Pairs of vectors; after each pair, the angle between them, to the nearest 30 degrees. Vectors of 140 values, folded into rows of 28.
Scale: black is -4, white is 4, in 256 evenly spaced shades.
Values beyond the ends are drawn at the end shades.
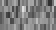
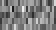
30 degrees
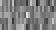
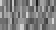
30 degrees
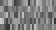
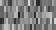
150 degrees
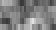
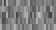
90 degrees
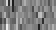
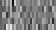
60 degrees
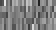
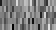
60 degrees
